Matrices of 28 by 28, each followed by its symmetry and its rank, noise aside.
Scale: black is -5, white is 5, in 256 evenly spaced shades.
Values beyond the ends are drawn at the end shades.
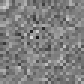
symmetric, rank eight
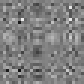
antisymmetric, rank four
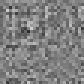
antisymmetric, rank four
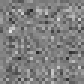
antisymmetric, rank six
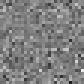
antisymmetric, rank eight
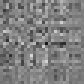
no symmetry, rank four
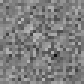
symmetric, rank eight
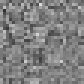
no symmetry, rank six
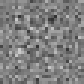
antisymmetric, rank four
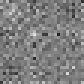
symmetric, rank six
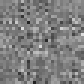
antisymmetric, rank six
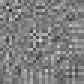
symmetric, rank eight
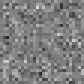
antisymmetric, rank eight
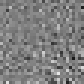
antisymmetric, rank six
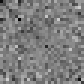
symmetric, rank eight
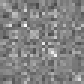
symmetric, rank four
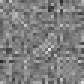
symmetric, rank eight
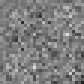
symmetric, rank six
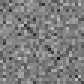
symmetric, rank eight
